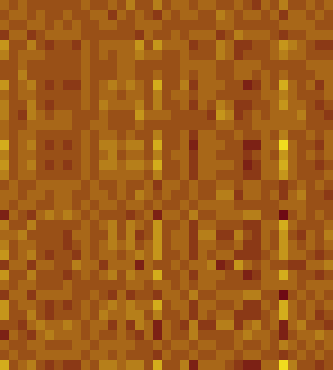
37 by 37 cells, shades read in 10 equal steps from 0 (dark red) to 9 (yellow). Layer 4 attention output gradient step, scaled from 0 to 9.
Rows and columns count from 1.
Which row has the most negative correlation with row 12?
27
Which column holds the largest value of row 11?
32
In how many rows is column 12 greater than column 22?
23
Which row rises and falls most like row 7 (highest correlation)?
8
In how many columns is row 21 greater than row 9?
10
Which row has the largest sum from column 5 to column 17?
33
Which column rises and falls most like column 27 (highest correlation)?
37
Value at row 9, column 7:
3
